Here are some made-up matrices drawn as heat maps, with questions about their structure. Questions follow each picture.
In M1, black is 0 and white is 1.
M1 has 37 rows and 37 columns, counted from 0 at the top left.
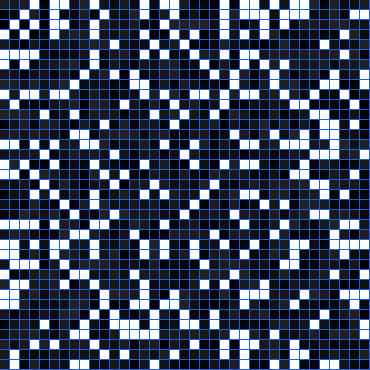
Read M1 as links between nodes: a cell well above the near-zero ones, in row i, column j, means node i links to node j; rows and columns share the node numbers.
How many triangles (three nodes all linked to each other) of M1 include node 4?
6
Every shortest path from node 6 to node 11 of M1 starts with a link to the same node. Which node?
node 9
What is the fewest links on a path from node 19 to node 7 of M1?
3
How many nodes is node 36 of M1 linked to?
9
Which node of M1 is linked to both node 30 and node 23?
node 13
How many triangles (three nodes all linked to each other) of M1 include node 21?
8
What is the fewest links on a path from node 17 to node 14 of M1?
2
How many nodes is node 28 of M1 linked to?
8
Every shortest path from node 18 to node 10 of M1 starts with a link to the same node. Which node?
node 32
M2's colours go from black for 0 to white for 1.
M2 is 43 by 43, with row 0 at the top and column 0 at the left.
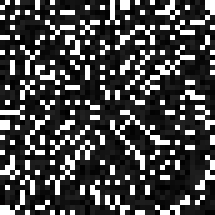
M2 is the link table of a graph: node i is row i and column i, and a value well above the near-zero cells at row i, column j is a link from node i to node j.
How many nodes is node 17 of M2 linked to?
11
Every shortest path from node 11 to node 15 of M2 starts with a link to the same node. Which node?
node 36
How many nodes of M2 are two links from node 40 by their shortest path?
9
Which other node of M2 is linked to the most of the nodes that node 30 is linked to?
node 13
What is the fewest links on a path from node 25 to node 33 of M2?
2
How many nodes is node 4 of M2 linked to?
10
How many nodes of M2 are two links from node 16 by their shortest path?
9
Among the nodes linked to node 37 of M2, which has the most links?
node 1
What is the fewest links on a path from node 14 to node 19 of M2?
5
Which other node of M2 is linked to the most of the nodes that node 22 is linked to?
node 7
